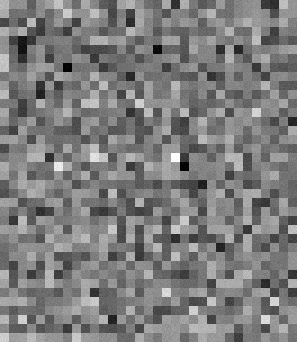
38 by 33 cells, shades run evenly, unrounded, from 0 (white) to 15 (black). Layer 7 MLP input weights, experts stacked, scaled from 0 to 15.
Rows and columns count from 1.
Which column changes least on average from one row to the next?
14
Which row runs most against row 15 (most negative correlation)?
23
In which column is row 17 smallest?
11
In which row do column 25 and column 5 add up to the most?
10
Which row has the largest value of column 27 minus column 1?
38
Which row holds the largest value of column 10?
6
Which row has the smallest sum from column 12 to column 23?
18
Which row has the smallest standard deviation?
30
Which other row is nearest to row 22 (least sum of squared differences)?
17
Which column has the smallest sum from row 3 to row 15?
1
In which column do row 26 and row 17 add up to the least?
20
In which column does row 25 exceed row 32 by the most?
33
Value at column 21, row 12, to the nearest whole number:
8
